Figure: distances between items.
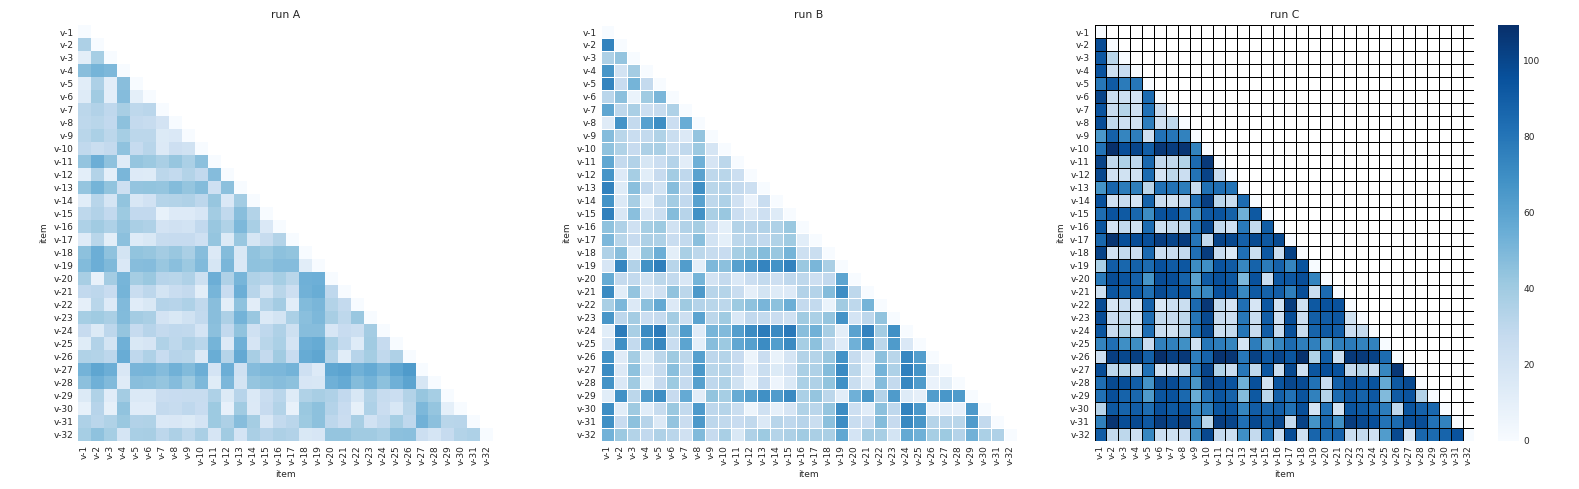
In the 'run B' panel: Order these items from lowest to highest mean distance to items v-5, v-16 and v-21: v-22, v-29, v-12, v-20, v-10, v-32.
v-12, v-10, v-20, v-32, v-22, v-29
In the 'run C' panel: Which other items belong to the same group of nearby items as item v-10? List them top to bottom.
v-17, v-31
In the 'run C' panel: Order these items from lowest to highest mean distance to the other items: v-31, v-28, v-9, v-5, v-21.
v-9, v-5, v-21, v-28, v-31
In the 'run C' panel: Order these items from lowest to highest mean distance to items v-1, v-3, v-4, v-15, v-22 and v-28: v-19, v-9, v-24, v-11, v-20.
v-24, v-11, v-20, v-9, v-19
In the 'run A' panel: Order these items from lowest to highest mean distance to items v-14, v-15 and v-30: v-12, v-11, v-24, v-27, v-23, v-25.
v-12, v-25, v-24, v-23, v-11, v-27
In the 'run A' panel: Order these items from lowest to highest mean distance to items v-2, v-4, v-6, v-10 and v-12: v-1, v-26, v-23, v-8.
v-1, v-8, v-26, v-23
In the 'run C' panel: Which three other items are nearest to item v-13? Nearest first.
v-25, v-9, v-5
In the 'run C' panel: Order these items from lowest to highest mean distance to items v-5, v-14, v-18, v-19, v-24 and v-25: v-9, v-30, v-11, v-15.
v-11, v-9, v-30, v-15
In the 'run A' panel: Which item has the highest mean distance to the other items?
v-27
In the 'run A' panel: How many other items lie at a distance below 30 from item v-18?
7
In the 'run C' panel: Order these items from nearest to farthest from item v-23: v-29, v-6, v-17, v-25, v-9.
v-6, v-25, v-9, v-29, v-17
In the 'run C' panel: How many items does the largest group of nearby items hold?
16
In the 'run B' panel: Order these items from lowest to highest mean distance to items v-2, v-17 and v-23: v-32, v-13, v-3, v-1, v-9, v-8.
v-13, v-9, v-32, v-3, v-8, v-1
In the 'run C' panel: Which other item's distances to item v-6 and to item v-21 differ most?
v-26
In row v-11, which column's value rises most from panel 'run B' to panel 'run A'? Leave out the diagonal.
v-20
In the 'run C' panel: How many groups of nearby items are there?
5
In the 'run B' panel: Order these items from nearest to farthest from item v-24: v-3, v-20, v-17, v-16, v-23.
v-3, v-16, v-17, v-20, v-23
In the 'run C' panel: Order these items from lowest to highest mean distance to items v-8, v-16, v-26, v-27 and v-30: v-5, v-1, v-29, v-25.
v-1, v-25, v-5, v-29
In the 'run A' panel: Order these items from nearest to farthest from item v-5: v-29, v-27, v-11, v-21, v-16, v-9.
v-29, v-21, v-9, v-16, v-11, v-27
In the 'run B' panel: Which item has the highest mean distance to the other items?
v-24
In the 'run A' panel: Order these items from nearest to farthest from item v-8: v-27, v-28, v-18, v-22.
v-22, v-18, v-28, v-27
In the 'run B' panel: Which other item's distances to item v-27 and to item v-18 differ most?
v-22
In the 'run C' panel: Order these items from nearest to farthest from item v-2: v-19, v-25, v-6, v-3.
v-6, v-3, v-25, v-19
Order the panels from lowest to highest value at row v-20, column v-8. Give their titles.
run A, run B, run C
